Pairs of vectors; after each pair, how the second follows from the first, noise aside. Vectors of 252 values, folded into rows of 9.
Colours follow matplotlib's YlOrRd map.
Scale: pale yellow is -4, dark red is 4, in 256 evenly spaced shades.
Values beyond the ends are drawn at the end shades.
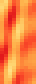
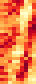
reversed, scaled up.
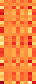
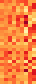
wrapped around.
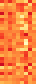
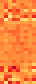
reversed, negated, partly zeroed.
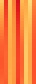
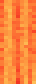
reversed, shrunk.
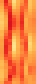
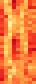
negated.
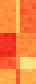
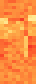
wrapped around, partly zeroed.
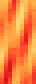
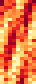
reversed, scaled up.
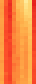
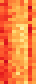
wrapped around.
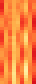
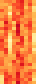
wrapped around.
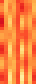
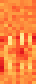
wrapped around, partly zeroed.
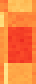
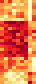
reversed, scaled up.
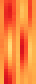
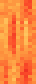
reversed, shrunk.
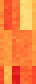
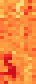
reversed, negated, partly zeroed.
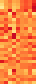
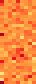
wrapped around, partly zeroed.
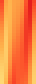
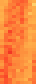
reversed, shrunk.
